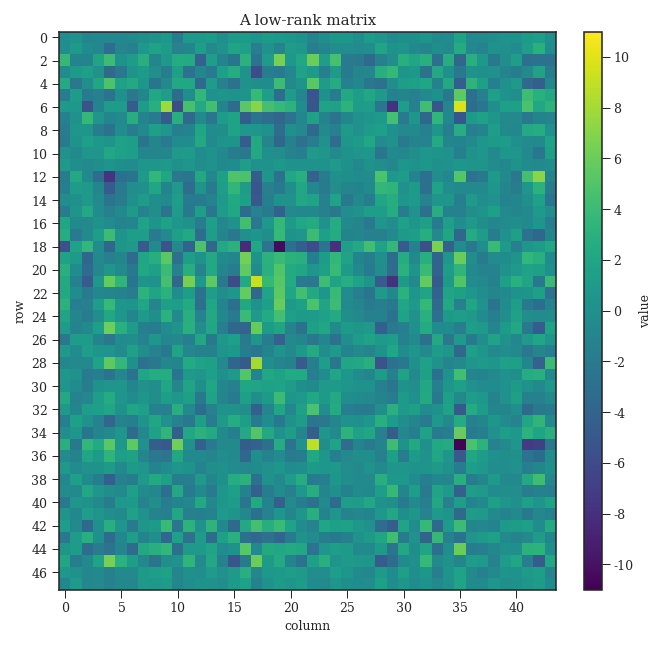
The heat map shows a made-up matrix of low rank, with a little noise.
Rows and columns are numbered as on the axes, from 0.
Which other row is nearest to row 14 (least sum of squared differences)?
3
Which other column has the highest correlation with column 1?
42
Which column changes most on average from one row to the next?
35
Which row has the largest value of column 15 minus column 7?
18
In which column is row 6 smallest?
29
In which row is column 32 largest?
21
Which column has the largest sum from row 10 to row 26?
16
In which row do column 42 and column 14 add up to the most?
12
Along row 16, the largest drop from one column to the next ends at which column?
17
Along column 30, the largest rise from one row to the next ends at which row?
19
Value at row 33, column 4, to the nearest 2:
-4
